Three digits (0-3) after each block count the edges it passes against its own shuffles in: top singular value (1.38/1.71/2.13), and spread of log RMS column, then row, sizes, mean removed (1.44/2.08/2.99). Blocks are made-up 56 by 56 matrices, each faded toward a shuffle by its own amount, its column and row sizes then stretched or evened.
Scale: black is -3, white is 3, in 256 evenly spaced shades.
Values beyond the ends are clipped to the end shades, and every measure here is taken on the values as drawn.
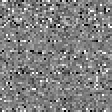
0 0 2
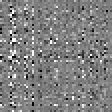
2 3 2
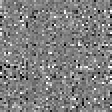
0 2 2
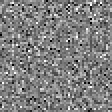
1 1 0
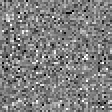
0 1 1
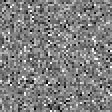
1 1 0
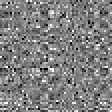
3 0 1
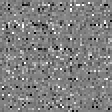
1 0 2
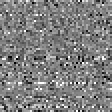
2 0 2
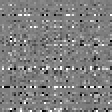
2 2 3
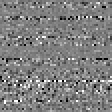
1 0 3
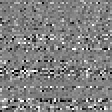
2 0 3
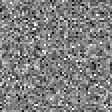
2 0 0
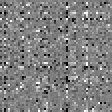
3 2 2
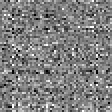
2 1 2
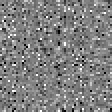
2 2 0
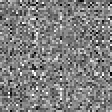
2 2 0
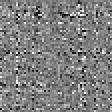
1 2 2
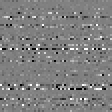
3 0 3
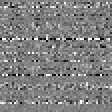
1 0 3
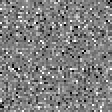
1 0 1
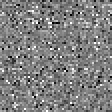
0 1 2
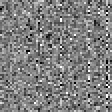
2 2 0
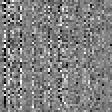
3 3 0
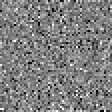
1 1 1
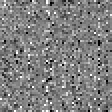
0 2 1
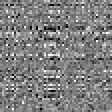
3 2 2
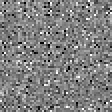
2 1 1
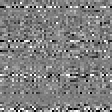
3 0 3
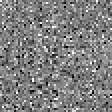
2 1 0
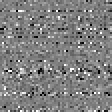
0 1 3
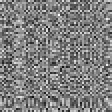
3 0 1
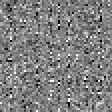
1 2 0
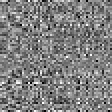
3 1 2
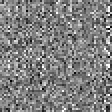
3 2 0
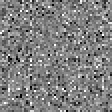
2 1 1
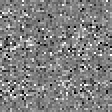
1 1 2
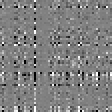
3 3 3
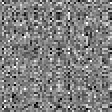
3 2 1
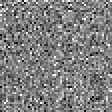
2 0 0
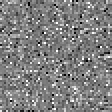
0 0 0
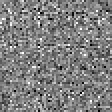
1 1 1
